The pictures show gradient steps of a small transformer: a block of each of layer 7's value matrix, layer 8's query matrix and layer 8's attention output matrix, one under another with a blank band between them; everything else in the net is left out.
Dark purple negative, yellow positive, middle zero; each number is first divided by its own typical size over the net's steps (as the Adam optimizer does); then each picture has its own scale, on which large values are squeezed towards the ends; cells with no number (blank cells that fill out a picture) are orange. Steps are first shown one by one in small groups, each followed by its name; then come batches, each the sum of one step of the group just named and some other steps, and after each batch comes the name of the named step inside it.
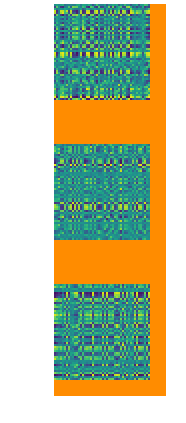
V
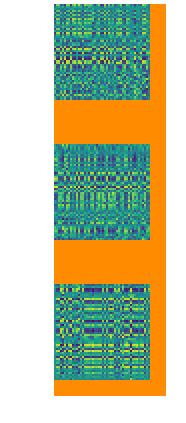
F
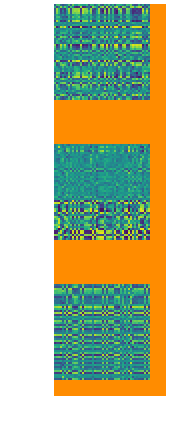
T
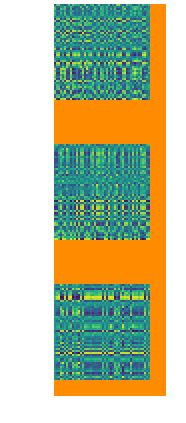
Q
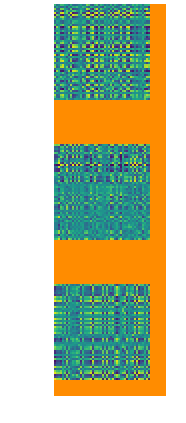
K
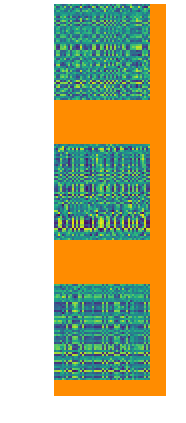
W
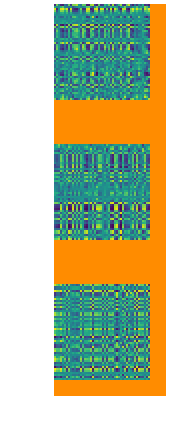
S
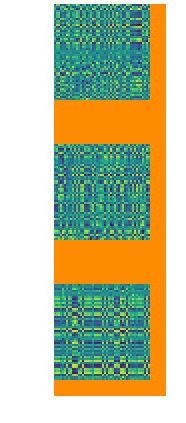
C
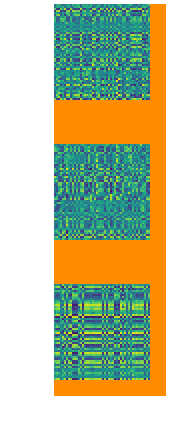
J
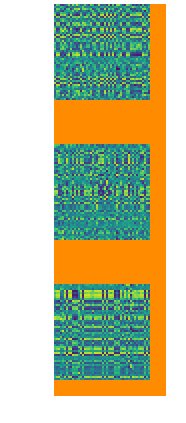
Q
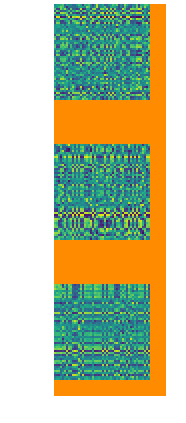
C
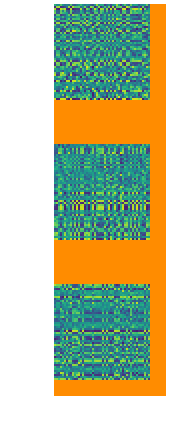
Q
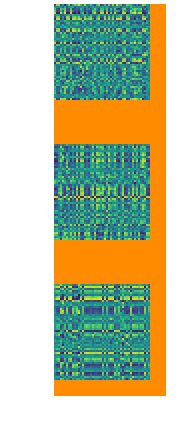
Q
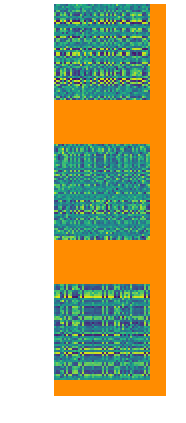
Q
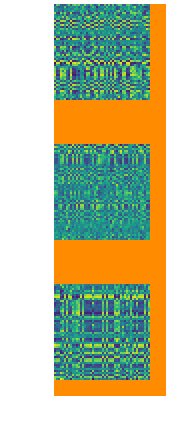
Q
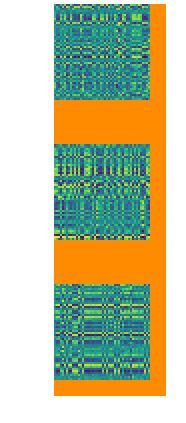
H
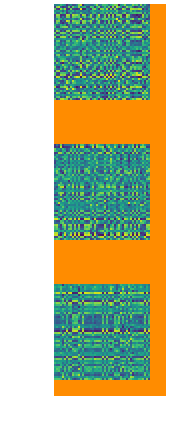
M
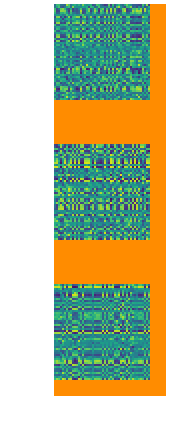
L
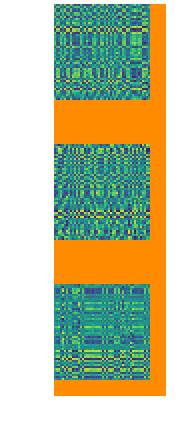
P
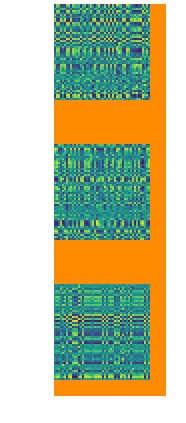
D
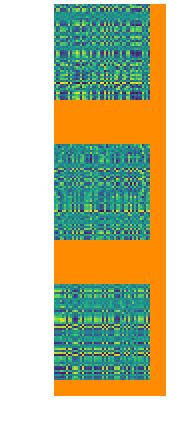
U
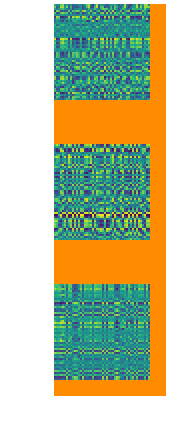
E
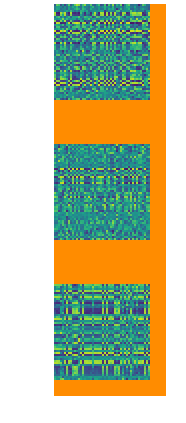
U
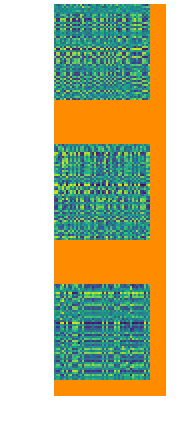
H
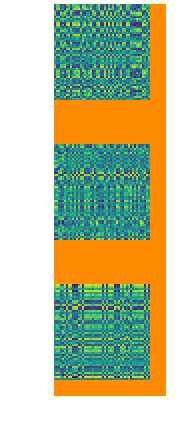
D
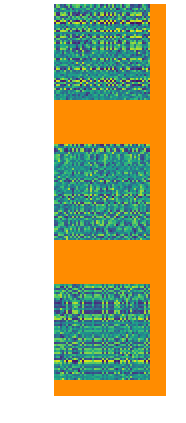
P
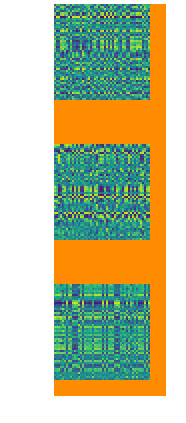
E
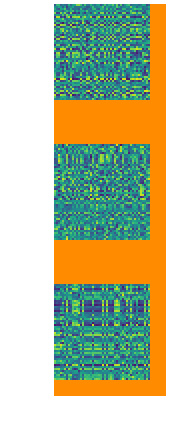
M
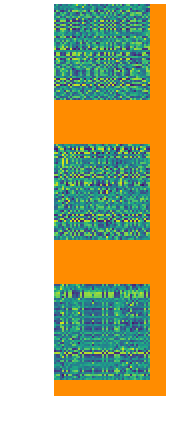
E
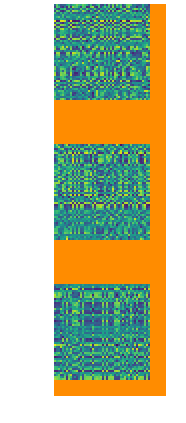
D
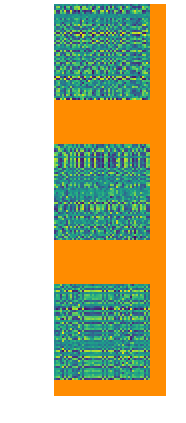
P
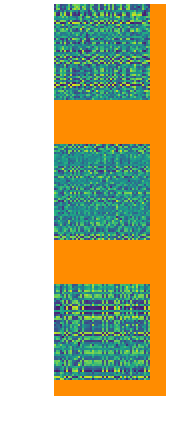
H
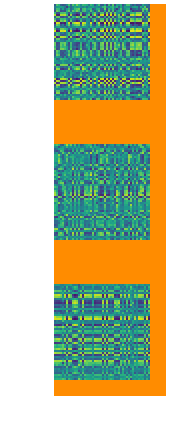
U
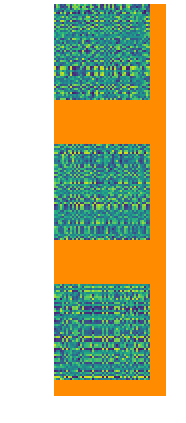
D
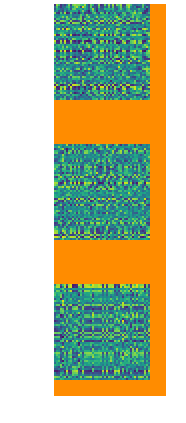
H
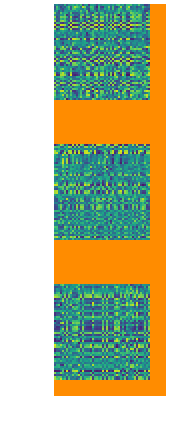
H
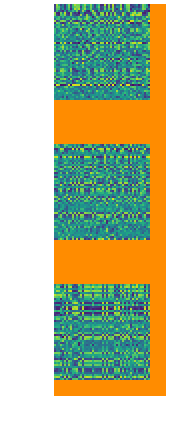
E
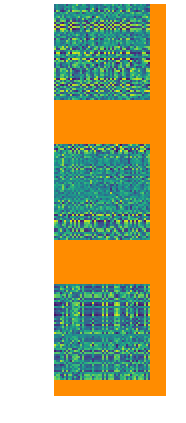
E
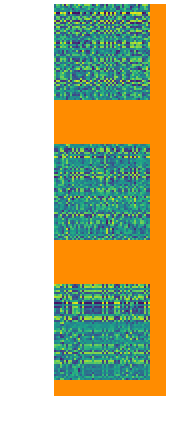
E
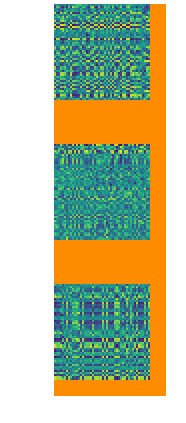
M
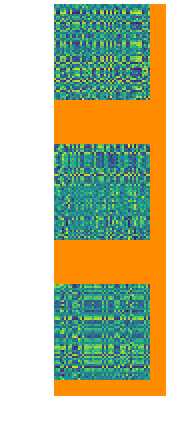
P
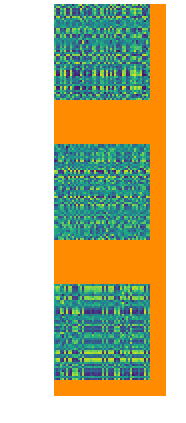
M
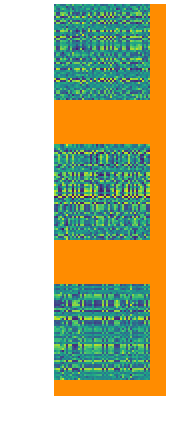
P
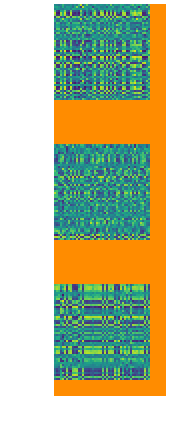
H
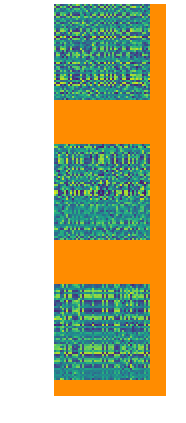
U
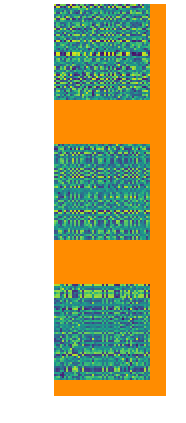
U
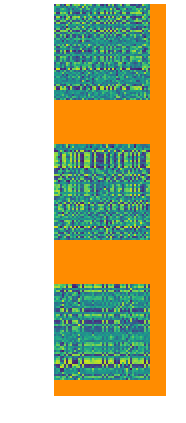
L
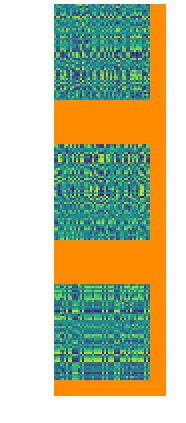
U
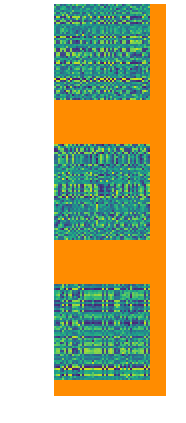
P
